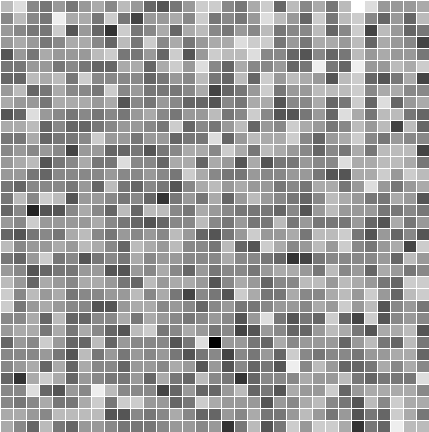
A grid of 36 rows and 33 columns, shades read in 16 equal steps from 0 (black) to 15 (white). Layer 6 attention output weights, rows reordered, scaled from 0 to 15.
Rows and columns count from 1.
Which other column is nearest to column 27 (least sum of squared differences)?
7
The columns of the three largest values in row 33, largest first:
8, 3, 26
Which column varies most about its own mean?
28
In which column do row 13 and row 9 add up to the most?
30
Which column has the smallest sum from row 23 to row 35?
17
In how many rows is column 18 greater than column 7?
8
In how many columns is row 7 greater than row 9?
17
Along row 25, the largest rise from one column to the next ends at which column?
19
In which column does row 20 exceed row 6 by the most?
27
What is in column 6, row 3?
5
